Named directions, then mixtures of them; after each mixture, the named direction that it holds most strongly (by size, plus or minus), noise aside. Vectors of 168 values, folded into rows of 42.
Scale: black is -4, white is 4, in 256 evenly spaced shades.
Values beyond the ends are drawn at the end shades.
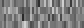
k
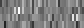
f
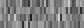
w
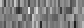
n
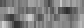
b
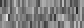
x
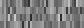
w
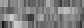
b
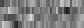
b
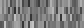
w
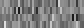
f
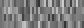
k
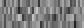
n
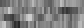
b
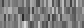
k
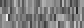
x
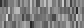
x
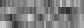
b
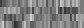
b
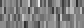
w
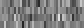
w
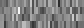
f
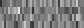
f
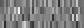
f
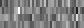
f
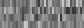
k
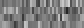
k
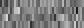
x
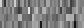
n
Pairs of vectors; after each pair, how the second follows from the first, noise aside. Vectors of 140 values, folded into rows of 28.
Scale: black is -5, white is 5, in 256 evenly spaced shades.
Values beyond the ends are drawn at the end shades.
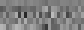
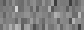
wrapped around, negated, partly zeroed.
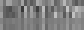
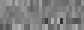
reversed, partly zeroed.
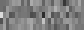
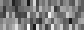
wrapped around, negated, scaled up.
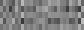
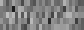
shuffled.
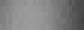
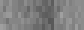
wrapped around, shrunk.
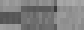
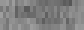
wrapped around, shrunk.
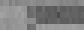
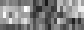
wrapped around, negated, scaled up.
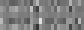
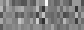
wrapped around.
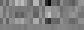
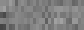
wrapped around, shrunk.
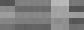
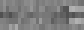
negated, partly zeroed.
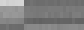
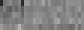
negated, partly zeroed.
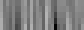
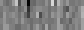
reversed, partly zeroed.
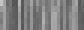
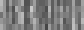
wrapped around.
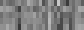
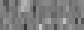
reversed, negated, partly zeroed.
